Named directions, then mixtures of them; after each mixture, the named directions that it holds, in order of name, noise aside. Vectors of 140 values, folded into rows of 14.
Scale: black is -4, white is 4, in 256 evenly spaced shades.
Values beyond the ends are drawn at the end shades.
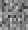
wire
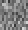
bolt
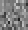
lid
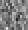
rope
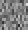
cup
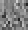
lid.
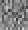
bolt, wire.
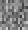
bolt, cup, wire.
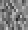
rope.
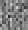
lid, wire.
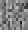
lid, wire.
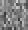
lid.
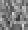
lid, rope.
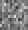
wire.
